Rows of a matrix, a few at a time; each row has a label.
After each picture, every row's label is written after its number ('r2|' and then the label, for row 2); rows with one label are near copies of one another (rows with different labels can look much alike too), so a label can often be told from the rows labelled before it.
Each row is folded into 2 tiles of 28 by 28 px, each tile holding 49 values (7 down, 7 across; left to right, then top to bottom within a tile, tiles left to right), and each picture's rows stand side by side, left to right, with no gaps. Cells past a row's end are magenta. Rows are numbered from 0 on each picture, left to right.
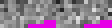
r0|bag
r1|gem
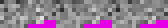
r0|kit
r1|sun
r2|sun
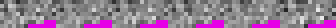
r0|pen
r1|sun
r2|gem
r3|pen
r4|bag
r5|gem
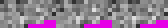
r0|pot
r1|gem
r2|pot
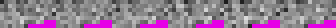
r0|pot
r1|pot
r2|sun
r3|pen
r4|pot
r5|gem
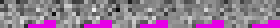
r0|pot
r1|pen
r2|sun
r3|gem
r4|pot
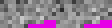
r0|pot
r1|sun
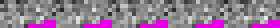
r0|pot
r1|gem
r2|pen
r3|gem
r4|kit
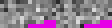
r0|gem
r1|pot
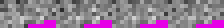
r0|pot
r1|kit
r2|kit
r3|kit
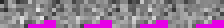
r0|gem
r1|pot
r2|bag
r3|sun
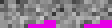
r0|pot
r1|sun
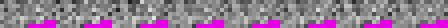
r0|kit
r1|kit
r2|bag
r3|pot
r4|pen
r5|pen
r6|pen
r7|pen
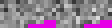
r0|sun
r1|pen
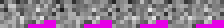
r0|pen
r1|sun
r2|kit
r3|kit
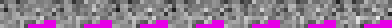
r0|sun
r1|bag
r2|sun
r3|sun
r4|bag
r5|pen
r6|pot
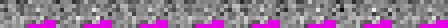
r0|bag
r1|kit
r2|pen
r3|pot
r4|pen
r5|gem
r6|sun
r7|kit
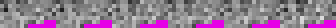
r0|sun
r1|sun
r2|bag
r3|pot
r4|gem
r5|bag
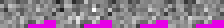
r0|pen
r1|gem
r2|pot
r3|bag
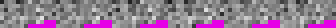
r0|kit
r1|kit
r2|bag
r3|pot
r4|kit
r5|bag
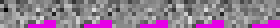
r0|sun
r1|pen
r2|sun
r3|pen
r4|pot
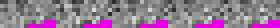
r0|bag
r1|pen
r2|gem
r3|sun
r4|kit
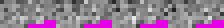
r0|kit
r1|bag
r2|gem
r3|sun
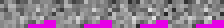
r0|pen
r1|gem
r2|pot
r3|kit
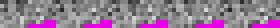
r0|bag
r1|sun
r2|bag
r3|pen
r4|sun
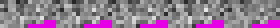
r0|bag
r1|pen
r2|pot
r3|pen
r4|sun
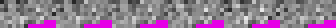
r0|pot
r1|bag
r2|bag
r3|pen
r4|gem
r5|kit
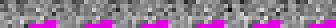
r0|pot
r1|bag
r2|sun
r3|bag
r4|sun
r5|bag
